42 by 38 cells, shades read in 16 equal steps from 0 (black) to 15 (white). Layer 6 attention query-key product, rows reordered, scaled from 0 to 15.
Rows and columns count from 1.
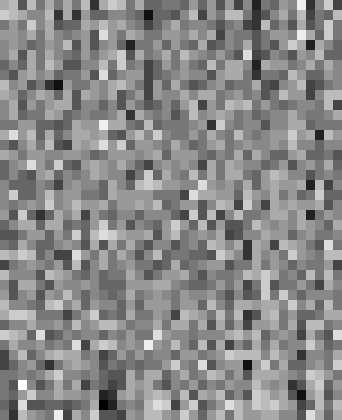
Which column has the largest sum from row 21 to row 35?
9
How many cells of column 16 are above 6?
35
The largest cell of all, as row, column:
39, 3
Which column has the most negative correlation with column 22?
20
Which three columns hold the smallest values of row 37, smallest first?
28, 6, 1
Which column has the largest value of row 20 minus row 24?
2
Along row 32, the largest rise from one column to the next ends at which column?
21
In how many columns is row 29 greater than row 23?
15
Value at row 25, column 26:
8
